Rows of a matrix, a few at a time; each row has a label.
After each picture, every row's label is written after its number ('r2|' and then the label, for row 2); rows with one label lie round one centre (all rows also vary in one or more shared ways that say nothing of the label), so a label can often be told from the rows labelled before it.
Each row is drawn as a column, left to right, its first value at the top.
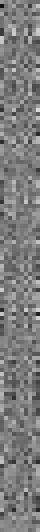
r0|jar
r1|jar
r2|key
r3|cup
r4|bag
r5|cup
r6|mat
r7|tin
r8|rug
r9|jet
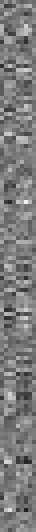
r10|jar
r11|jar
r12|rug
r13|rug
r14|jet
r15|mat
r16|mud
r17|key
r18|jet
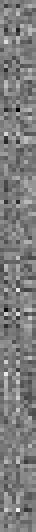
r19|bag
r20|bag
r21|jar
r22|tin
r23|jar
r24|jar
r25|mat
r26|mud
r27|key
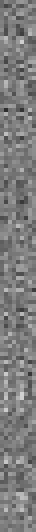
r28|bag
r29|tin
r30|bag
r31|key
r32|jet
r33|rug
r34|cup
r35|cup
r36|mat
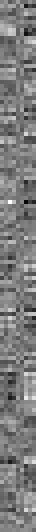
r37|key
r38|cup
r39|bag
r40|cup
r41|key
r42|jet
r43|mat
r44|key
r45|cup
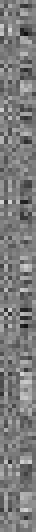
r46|mud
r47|cup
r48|key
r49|mat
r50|rug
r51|jet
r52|key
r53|mat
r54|key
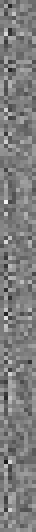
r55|bag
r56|rug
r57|mat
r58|jet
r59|cup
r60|cup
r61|key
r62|jet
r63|bag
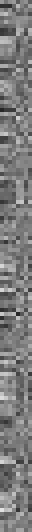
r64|key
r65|bag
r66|key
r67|mud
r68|cup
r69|key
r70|cup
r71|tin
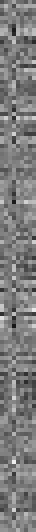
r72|mat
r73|cup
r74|bag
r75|jet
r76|cup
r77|jet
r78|bag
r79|key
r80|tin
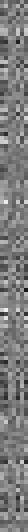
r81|mat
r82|tin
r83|mat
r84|jet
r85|tin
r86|mud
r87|bag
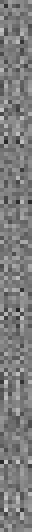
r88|cup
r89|mud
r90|key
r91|rug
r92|cup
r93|rug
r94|jar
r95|jet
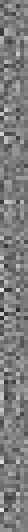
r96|jar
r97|tin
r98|tin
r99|bag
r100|key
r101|rug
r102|jar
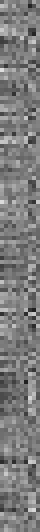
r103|key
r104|jar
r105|jar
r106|cup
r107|rug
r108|jar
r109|rug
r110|mat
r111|key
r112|bag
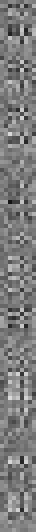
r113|tin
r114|bag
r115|jet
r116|cup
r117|mat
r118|cup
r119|bag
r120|key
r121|key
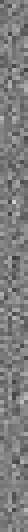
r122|tin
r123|mud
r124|jar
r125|bag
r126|key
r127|mat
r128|tin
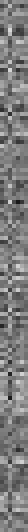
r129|bag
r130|key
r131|cup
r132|jet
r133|cup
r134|mat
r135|mat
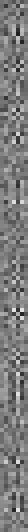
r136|mat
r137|bag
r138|key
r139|mat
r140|tin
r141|tin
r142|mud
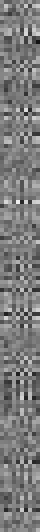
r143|tin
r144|rug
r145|tin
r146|mud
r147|bag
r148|cup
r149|cup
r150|rug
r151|cup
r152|jet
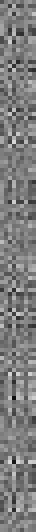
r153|mat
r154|jet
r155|bag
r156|rug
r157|jar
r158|mud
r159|key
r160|jet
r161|jet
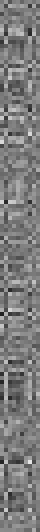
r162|rug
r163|mat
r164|tin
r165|key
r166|key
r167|cup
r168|jet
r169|mat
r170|cup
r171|rug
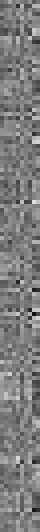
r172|mat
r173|tin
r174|bag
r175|mud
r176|jar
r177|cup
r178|mat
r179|jar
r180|mat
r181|rug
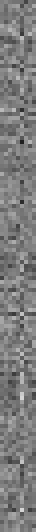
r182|mud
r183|mud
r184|cup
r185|jet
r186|cup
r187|tin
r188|mat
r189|rug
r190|bag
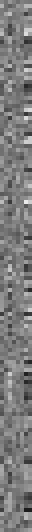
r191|jet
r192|mat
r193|jet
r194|rug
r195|cup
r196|rug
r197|cup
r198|jet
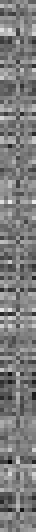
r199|tin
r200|cup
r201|rug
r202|rug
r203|mud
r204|mud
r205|key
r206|jet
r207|jar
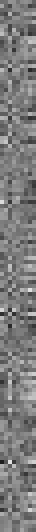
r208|rug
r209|rug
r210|jet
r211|rug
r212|rug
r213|key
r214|jet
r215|key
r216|jet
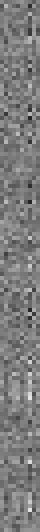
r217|mud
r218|jet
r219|tin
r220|rug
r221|rug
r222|key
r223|tin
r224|mat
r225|mat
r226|tin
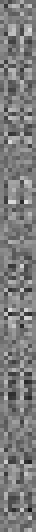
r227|jar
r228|mud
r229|mat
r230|mud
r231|jet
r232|jet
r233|bag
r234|cup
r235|tin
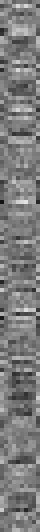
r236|jar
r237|bag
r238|rug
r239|jar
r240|jet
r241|key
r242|jet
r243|key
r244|mat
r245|cup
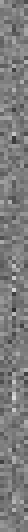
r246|key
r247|key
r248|jar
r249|cup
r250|mud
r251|jet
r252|tin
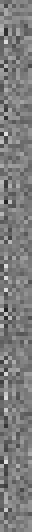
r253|key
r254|cup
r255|jet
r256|rug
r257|cup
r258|rug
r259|jet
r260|jar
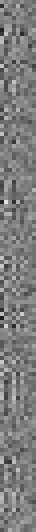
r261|rug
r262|mud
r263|key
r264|jet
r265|jet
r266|key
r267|mud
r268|rug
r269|tin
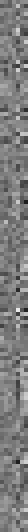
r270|bag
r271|bag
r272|tin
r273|key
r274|tin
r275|tin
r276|cup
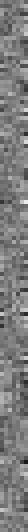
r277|cup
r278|tin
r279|tin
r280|tin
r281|mud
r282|key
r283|rug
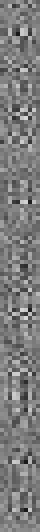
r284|bag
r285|mat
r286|jet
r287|mat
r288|rug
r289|rug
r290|bag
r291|bag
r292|jet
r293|mat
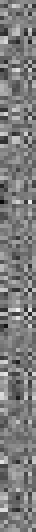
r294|tin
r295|bag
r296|tin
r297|jet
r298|tin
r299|bag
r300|mud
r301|tin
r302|mud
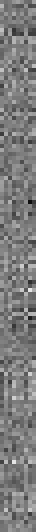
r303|cup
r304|mat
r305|tin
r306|jet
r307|key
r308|key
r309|jar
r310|jar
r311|rug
